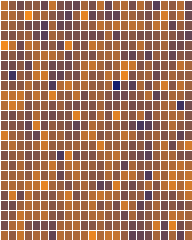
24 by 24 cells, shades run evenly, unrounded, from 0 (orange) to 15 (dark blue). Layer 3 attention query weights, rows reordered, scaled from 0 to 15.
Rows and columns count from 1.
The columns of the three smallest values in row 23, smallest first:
22, 20, 3
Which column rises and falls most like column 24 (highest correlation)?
6
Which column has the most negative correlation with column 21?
12
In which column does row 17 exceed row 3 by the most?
16
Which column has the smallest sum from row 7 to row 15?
5
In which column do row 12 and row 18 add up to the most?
19
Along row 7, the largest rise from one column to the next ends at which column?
18
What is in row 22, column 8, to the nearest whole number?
8
